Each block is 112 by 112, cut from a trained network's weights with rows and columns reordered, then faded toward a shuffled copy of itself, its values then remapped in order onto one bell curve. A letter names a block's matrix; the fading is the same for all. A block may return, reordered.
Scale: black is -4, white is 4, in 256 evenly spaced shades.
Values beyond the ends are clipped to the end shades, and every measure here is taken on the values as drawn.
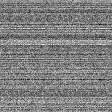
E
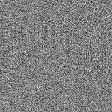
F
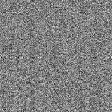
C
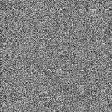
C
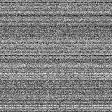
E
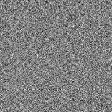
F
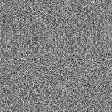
F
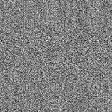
C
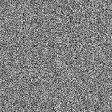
F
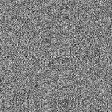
F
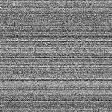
E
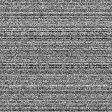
E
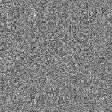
F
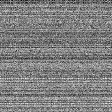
E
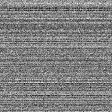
E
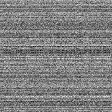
E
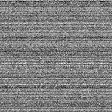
E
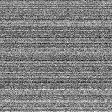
E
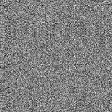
F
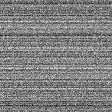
E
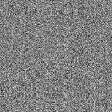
F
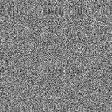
F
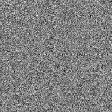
F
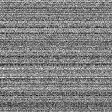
E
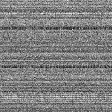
E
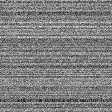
E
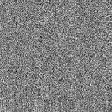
F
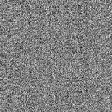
F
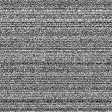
E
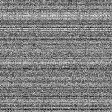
E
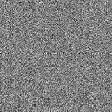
F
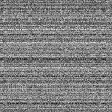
E
